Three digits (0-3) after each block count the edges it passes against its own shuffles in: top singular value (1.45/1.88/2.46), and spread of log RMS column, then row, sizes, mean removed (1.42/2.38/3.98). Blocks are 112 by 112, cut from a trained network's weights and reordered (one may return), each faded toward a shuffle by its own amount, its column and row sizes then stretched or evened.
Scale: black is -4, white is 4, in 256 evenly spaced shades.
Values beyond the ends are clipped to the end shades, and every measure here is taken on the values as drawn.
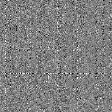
1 2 1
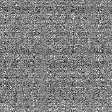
2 2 0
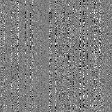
1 3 1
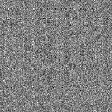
2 1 1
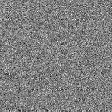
2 0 1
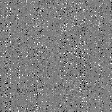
0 2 1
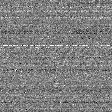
2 0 2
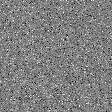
0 0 0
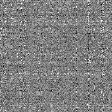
1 2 1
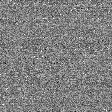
0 0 1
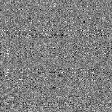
1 0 2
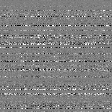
1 1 3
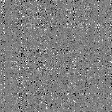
1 2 1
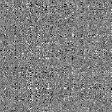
1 2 2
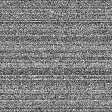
3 0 1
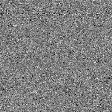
1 0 1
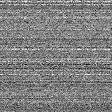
3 0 2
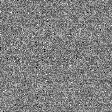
0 1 1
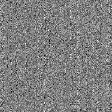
1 2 0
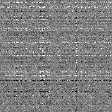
3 2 2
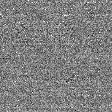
0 1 1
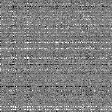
3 2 2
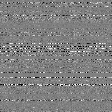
1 0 3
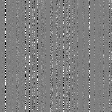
3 3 0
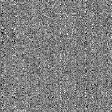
2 2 1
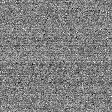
1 0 0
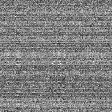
3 1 0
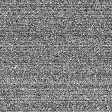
2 0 0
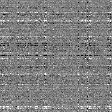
3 2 2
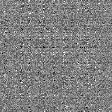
1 2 1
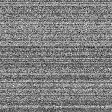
3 0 1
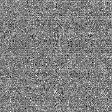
1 2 0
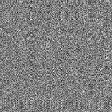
3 1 1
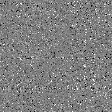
1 1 1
